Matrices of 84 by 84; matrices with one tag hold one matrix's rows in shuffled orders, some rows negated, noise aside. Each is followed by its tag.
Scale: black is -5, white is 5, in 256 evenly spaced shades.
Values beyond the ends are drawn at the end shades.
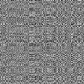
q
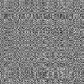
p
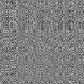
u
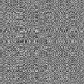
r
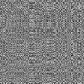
q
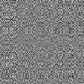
u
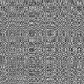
q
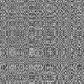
q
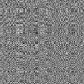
r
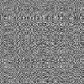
p
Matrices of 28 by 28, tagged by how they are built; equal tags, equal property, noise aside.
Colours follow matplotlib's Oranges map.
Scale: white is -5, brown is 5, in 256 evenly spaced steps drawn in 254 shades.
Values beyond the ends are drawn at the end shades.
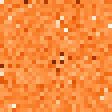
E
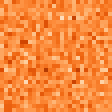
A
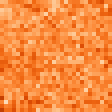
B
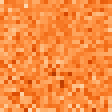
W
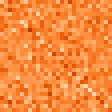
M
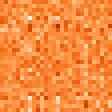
A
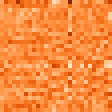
A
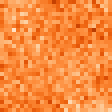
B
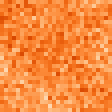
B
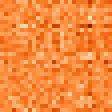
A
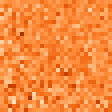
W
